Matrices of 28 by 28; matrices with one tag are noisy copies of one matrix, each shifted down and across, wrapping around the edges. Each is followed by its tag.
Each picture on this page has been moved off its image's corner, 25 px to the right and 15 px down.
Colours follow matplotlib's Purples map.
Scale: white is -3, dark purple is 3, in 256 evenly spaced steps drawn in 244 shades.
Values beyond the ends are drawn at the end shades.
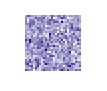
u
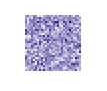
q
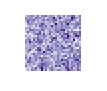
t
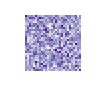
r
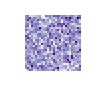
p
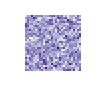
t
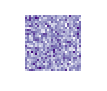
q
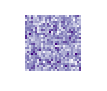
u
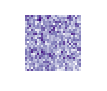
u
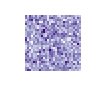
u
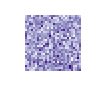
q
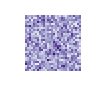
t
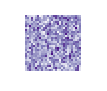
p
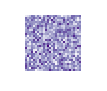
r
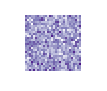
u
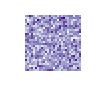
t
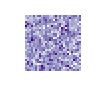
t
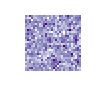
u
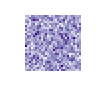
t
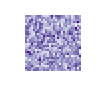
u
